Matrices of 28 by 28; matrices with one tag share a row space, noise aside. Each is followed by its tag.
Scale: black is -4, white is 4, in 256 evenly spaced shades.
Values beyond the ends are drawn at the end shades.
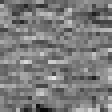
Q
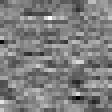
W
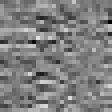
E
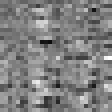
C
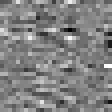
E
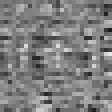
C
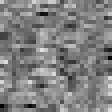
E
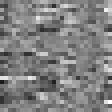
E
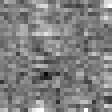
C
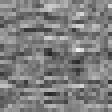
W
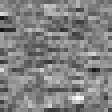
W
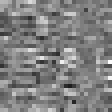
E
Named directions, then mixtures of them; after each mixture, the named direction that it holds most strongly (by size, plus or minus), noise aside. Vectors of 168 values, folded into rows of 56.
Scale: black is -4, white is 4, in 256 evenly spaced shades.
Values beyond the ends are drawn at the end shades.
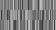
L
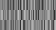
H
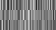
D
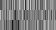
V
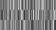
H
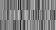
H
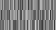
L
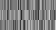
H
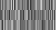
D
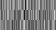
H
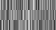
D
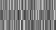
H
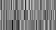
V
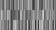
L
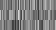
V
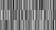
L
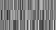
L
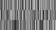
L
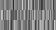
L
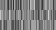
H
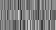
L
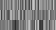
L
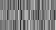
H
